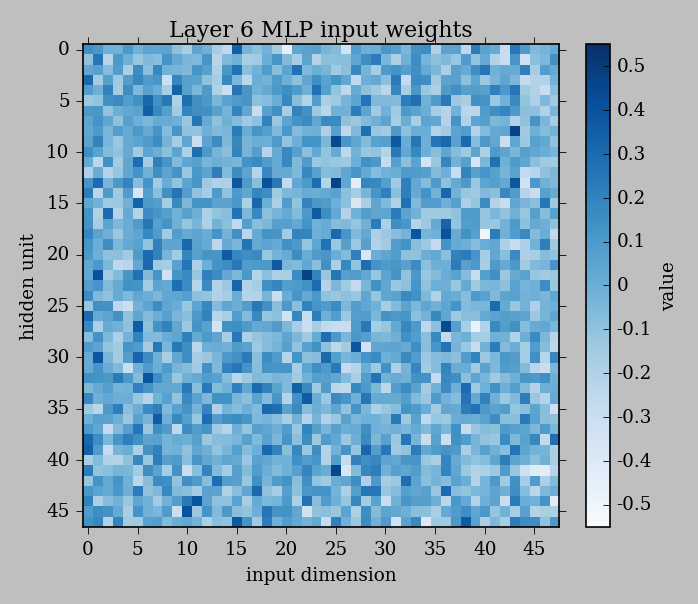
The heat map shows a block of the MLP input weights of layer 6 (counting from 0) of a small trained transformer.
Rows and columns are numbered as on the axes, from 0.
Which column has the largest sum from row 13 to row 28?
15
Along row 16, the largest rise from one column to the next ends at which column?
2
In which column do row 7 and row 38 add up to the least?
36
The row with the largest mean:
9
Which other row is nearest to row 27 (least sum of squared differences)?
11
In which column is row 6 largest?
6
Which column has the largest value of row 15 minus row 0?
20
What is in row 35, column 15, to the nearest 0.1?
-0.1
